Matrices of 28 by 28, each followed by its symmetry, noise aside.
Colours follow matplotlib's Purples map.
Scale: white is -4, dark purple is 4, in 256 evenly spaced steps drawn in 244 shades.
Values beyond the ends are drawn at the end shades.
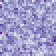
antisymmetric.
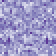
mirrored left to right.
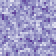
no symmetry.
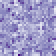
mirrored top to bottom.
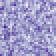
antisymmetric.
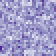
same after a half turn.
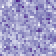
symmetric across the other diagonal.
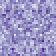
mirrored left to right.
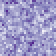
antisymmetric.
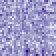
antisymmetric.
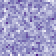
no symmetry.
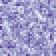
symmetric across the other diagonal.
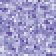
same after a half turn.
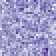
no symmetry.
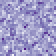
symmetric.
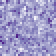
antisymmetric.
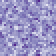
mirrored top to bottom.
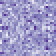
mirrored top to bottom.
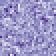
symmetric.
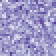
no symmetry.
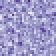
antisymmetric.
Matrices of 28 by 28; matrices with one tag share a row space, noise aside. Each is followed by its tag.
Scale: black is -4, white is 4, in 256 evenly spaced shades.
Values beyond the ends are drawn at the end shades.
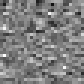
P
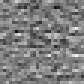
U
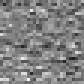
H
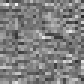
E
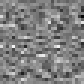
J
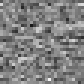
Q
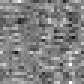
E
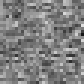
E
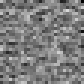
J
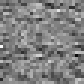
H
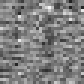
E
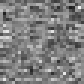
H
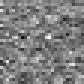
Q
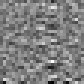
P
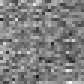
Q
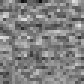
H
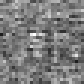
U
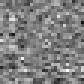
J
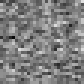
J
